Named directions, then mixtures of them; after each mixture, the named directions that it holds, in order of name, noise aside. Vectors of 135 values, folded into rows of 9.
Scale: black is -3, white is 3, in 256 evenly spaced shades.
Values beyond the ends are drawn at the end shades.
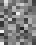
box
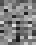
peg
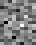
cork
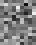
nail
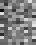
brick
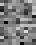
brick, cork, nail.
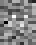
cork.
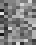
box, brick.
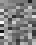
box, brick, peg.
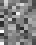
box.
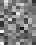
box.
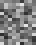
box, brick, nail.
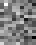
box, brick, nail.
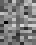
brick, cork, peg.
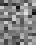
nail.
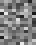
brick, nail.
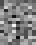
peg.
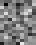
box, nail.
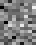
cork.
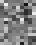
nail.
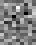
nail, peg.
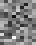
box, cork, nail.
